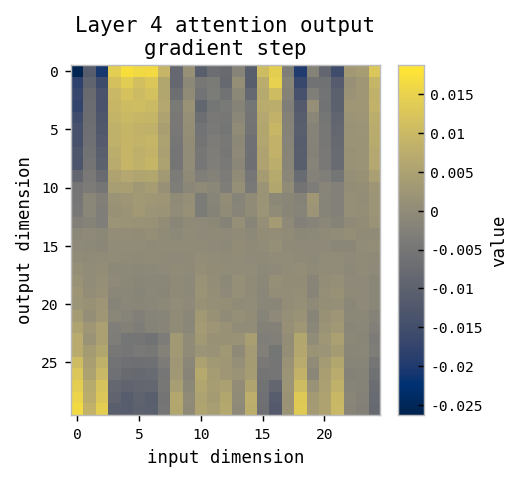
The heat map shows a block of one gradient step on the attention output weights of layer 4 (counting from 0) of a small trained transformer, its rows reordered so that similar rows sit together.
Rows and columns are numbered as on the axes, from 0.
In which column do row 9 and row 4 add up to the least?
0
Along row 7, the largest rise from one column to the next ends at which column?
3
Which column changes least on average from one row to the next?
23
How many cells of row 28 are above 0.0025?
12
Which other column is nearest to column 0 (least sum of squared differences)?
2
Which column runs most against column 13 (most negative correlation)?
9
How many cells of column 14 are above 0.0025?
7
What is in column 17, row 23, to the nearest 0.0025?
0
